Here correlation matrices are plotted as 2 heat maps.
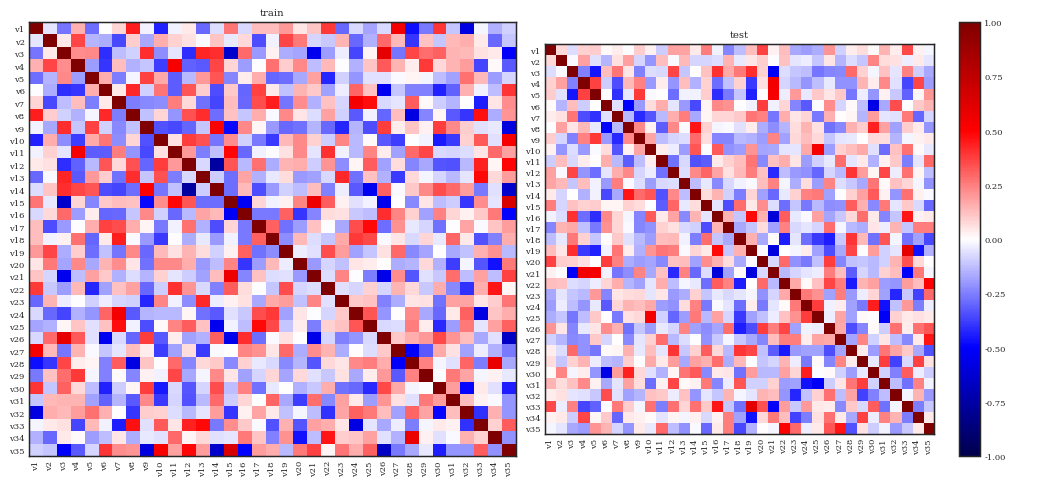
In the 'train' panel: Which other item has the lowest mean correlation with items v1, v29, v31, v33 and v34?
v20
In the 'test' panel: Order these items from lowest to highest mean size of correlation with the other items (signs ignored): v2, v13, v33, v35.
v2, v13, v35, v33
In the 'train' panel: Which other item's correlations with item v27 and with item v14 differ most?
v12
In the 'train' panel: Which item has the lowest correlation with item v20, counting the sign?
v34
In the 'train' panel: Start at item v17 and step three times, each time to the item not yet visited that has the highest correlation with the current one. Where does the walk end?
v24
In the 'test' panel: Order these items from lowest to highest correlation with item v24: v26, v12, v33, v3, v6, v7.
v6, v12, v3, v26, v7, v33
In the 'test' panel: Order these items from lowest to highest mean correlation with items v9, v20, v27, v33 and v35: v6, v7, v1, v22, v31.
v31, v7, v6, v1, v22
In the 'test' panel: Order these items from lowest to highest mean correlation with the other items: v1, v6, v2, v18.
v18, v6, v2, v1
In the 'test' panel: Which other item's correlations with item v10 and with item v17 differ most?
v25
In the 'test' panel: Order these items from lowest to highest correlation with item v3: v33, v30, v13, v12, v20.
v13, v30, v20, v33, v12
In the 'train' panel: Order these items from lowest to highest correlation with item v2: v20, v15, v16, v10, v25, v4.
v25, v15, v16, v10, v20, v4
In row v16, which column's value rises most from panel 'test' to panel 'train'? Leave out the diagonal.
v26
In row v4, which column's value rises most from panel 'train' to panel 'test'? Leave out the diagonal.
v21
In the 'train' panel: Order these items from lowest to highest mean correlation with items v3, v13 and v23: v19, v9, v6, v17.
v17, v6, v9, v19
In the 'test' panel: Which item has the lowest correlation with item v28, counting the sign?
v22
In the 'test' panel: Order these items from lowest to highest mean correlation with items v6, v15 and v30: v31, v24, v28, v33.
v24, v31, v28, v33
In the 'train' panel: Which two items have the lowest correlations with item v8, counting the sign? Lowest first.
v28, v32
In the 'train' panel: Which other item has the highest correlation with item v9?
v14
